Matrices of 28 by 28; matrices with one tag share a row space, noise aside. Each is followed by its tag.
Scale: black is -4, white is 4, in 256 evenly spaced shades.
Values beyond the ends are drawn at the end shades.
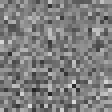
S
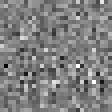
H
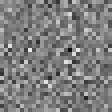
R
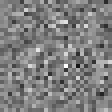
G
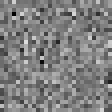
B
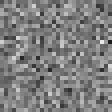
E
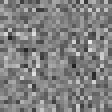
H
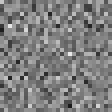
R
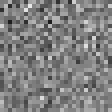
R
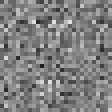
E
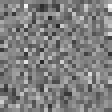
B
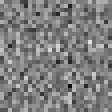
R
